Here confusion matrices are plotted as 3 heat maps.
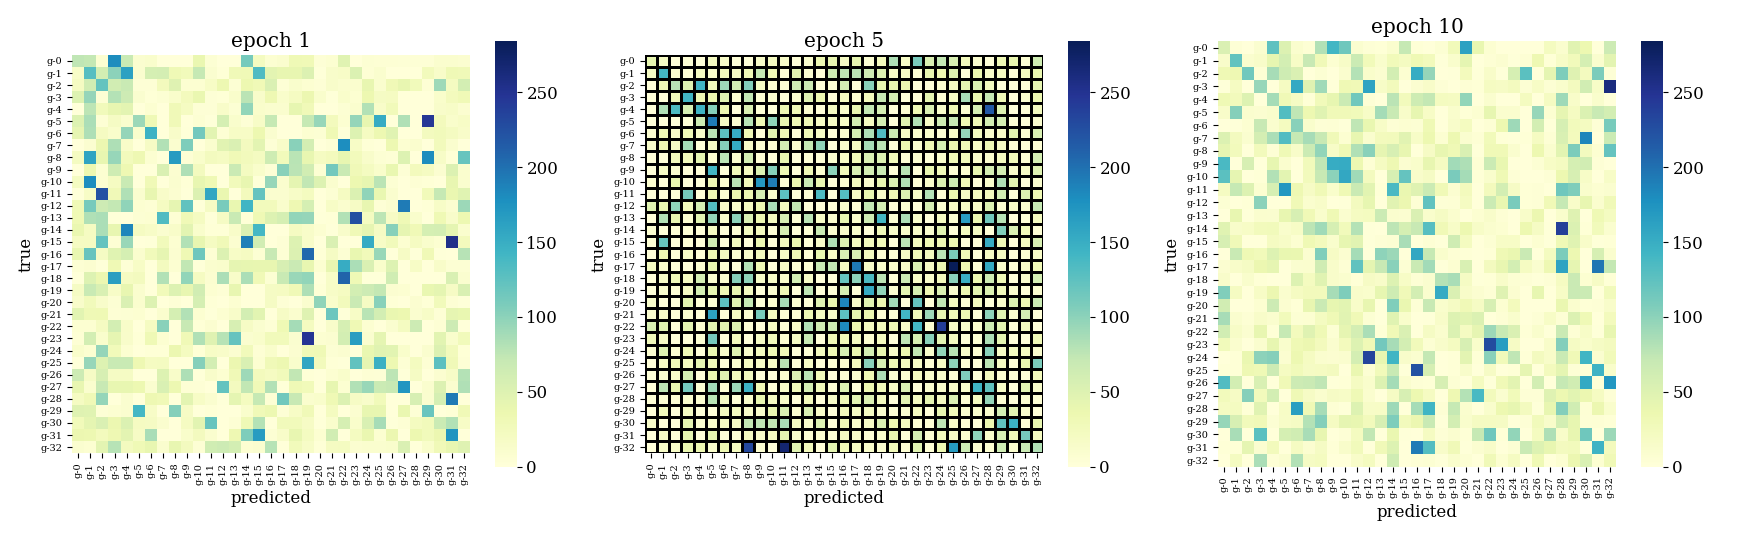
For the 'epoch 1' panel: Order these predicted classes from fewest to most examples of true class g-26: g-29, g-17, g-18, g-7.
g-29, g-17, g-7, g-18
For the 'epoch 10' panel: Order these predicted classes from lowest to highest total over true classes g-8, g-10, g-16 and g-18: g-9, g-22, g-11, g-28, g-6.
g-22, g-6, g-9, g-28, g-11
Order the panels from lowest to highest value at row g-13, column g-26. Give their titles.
epoch 1, epoch 10, epoch 5
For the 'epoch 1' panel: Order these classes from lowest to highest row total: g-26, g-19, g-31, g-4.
g-4, g-26, g-19, g-31
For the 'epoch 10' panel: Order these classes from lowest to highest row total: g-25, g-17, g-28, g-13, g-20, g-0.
g-13, g-20, g-25, g-0, g-28, g-17
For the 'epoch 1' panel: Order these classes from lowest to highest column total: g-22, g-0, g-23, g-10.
g-0, g-10, g-22, g-23
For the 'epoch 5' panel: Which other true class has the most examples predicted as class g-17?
g-18
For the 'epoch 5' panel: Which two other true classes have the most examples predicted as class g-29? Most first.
g-30, g-14
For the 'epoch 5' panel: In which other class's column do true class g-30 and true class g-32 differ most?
g-11
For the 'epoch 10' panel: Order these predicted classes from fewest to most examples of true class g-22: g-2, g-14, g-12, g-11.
g-2, g-14, g-11, g-12
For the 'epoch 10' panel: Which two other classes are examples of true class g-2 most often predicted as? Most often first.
g-16, g-25
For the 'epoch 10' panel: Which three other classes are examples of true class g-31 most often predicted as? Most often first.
g-16, g-17, g-25
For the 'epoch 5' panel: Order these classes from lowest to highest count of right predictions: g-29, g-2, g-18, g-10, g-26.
g-29, g-2, g-26, g-18, g-10
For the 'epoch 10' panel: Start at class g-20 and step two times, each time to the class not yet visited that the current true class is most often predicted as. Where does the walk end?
g-28
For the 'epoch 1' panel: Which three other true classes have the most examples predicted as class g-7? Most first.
g-13, g-22, g-18
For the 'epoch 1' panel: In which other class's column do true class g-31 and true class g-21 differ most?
g-15
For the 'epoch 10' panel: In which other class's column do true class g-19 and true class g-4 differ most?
g-18
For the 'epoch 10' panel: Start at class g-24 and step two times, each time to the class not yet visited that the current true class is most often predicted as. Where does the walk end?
g-17
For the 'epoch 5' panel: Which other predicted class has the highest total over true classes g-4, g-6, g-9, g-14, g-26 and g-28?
g-5
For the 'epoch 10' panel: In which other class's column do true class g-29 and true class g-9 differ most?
g-10
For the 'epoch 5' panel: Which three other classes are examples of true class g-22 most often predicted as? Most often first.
g-24, g-16, g-13
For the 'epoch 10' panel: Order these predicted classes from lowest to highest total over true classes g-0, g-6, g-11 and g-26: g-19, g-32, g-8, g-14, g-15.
g-19, g-15, g-8, g-14, g-32
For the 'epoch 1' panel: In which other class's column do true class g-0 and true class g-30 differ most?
g-3
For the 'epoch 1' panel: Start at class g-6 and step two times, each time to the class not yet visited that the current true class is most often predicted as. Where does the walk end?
g-1
